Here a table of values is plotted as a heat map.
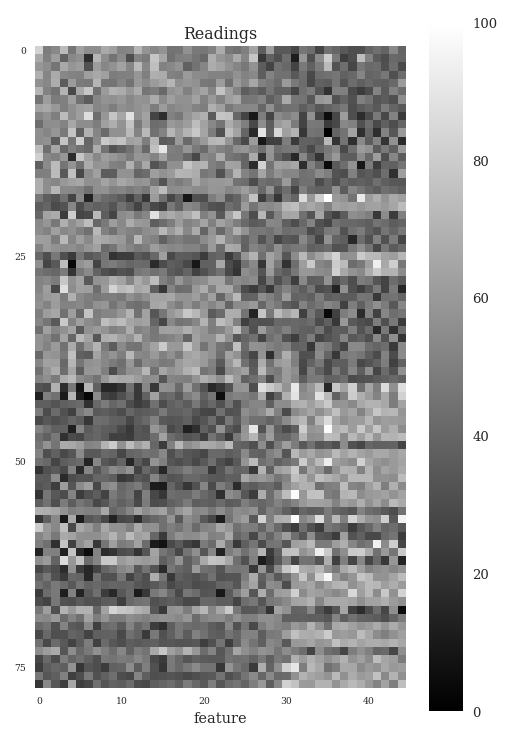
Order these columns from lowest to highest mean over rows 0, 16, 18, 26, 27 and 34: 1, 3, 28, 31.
31, 1, 28, 3
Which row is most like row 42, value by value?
61
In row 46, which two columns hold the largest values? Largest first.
35, 26
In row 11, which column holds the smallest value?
27
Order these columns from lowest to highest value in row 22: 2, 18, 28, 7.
28, 18, 2, 7
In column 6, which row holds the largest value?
8
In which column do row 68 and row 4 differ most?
44
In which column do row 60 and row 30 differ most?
41
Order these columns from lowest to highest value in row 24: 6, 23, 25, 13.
25, 13, 6, 23
